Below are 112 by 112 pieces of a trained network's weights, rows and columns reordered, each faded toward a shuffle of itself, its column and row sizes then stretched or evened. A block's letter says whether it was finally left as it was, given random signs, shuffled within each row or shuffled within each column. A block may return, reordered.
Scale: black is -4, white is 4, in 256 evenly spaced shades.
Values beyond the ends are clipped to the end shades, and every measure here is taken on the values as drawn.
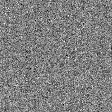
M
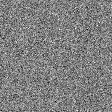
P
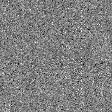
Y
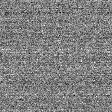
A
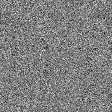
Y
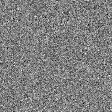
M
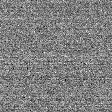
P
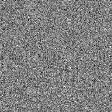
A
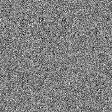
A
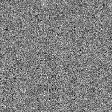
A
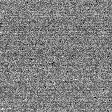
P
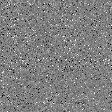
A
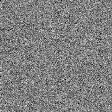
A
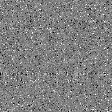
A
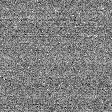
P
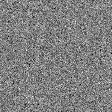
M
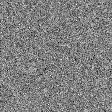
P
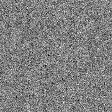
M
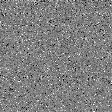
P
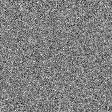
P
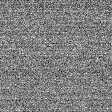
P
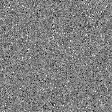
M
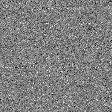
P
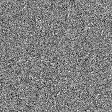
P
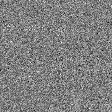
Y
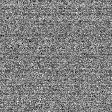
A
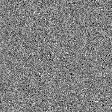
Y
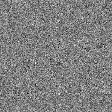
Y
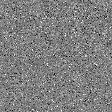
Y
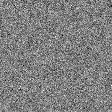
P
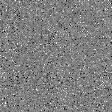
Y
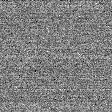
P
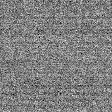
A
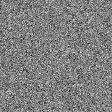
Y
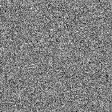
Y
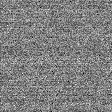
P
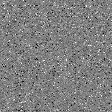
Y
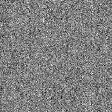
A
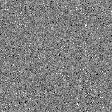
A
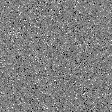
M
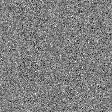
M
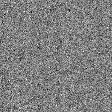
M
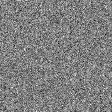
M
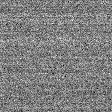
P
